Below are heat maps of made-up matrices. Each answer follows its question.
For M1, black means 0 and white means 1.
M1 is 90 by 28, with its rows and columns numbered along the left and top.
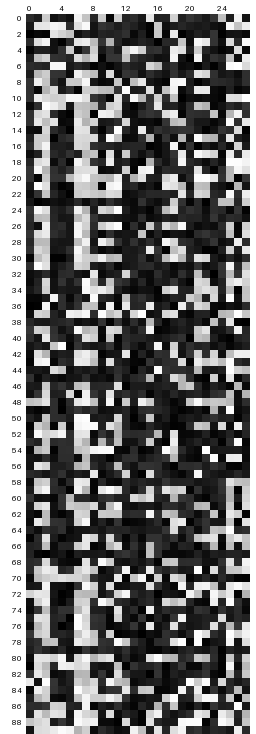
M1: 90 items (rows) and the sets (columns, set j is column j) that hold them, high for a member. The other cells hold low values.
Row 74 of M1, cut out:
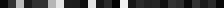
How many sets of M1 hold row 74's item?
5
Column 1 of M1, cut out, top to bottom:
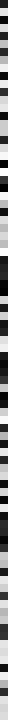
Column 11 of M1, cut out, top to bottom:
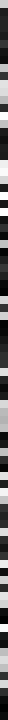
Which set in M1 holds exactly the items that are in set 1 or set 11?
6
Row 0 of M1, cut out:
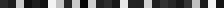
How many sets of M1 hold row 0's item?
9
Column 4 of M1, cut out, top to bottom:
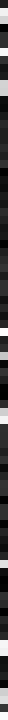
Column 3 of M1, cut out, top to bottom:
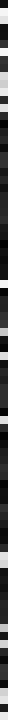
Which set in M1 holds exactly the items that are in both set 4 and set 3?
16
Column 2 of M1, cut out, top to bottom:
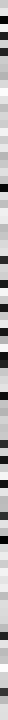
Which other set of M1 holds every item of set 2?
7
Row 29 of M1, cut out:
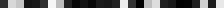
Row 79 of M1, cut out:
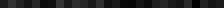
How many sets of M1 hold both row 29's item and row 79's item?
0
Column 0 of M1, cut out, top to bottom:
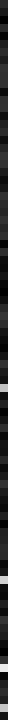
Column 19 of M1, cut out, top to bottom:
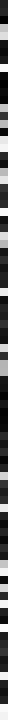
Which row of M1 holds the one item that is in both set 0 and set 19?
88
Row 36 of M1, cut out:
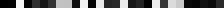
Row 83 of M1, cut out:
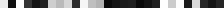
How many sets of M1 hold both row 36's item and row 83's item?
7
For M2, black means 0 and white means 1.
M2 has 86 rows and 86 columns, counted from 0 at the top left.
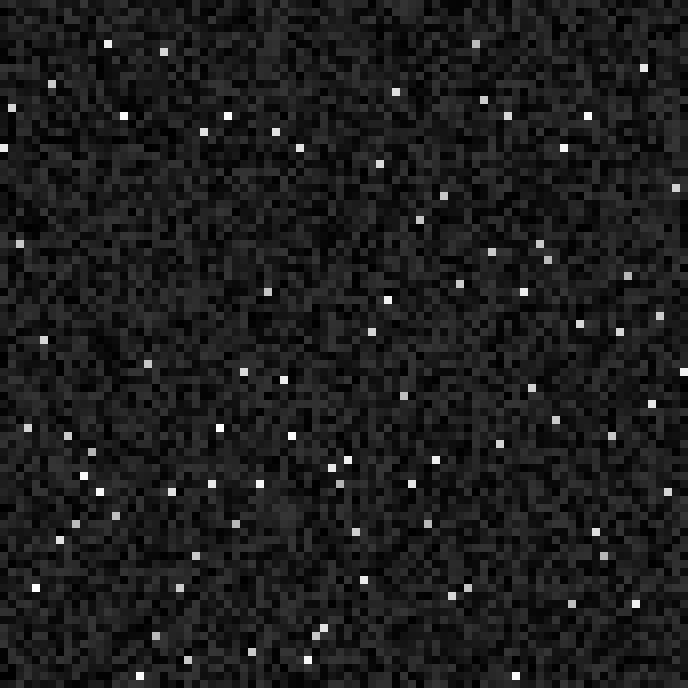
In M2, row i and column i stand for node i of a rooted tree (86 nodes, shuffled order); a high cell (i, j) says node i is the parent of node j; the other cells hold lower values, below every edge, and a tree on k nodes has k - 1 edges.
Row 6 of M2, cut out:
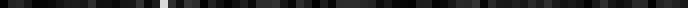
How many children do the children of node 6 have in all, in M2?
1
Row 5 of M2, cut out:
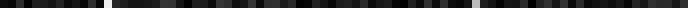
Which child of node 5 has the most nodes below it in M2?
59
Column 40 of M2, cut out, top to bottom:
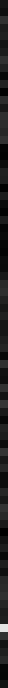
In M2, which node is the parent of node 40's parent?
34
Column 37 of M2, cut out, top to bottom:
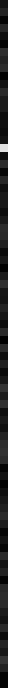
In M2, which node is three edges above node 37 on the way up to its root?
72
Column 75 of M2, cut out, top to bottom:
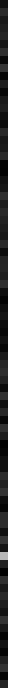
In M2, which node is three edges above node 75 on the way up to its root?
27
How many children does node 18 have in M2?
3
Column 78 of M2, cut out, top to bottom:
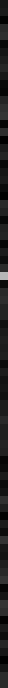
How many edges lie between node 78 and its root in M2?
2
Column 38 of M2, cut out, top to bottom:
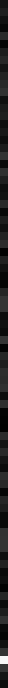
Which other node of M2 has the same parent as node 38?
23
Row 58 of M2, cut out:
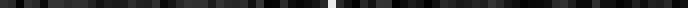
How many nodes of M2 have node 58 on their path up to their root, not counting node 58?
8
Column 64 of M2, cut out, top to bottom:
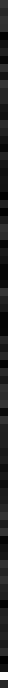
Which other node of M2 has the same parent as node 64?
17
